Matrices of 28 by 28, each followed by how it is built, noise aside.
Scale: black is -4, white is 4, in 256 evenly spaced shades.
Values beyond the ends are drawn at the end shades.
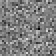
repeating rows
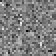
banded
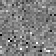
sparse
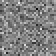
repeating rows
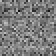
repeating columns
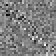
banded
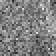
smooth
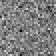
repeating rows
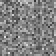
repeating rows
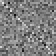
diagonal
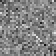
diagonal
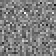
repeating columns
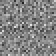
repeating columns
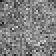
smooth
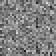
repeating rows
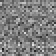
repeating columns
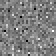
sparse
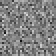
repeating columns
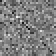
diagonal
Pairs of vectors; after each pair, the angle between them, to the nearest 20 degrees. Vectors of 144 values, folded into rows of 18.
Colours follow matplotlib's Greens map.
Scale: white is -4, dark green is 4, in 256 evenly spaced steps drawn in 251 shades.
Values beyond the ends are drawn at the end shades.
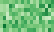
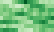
100 degrees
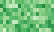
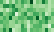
100 degrees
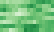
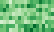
40 degrees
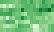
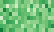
80 degrees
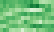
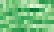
160 degrees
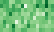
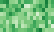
60 degrees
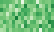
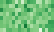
40 degrees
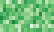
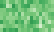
80 degrees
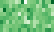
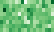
20 degrees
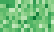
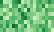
120 degrees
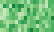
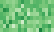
120 degrees
